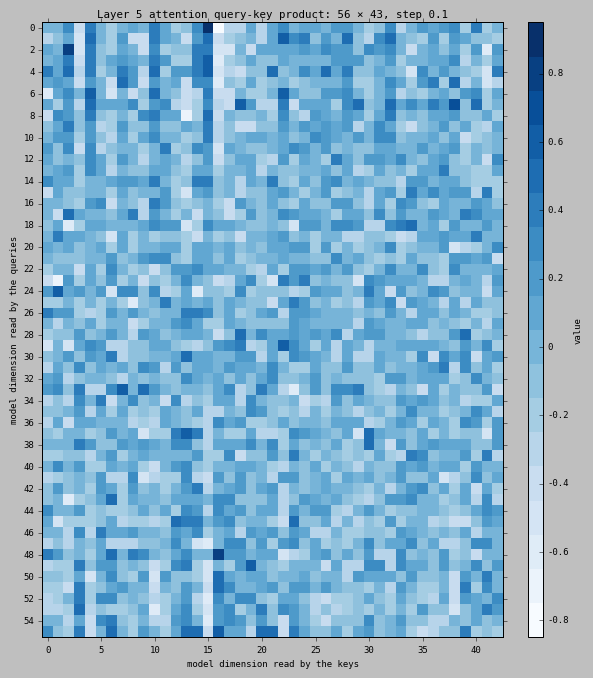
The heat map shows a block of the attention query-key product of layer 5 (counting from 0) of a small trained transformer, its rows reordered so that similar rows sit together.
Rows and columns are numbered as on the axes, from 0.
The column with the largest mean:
23
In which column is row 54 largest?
6
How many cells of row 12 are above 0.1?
10
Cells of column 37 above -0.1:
34
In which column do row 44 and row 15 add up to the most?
41
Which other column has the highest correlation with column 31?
2
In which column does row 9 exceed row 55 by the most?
15
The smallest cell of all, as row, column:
0, 16
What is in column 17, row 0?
-0.3
